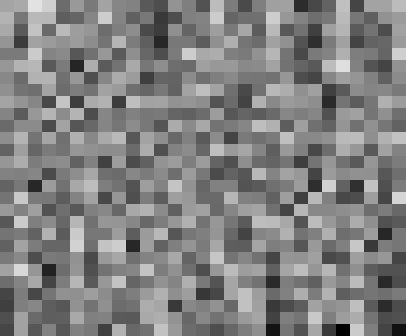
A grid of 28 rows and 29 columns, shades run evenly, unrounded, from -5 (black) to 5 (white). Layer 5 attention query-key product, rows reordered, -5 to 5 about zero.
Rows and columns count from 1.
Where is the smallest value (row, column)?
28, 25
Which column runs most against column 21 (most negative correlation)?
18
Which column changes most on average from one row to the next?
4
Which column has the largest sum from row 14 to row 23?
2
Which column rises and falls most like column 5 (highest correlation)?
10
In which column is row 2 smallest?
12
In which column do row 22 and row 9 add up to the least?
24
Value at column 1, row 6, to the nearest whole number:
1
